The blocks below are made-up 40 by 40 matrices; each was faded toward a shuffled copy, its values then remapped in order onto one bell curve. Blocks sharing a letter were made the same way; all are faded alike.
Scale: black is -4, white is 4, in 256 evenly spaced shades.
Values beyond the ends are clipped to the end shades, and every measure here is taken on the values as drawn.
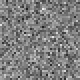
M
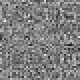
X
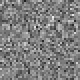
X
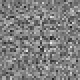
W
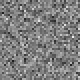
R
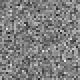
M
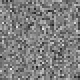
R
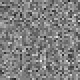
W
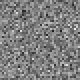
M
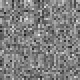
W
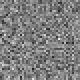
W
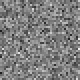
M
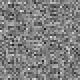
W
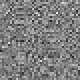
W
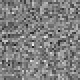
X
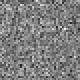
X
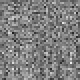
X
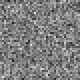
M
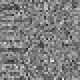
X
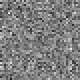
W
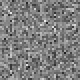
R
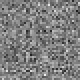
X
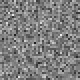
M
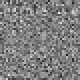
X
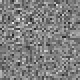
X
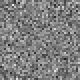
M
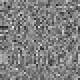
W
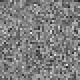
R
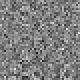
X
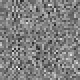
W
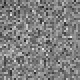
R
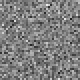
M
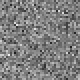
M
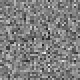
R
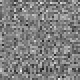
X
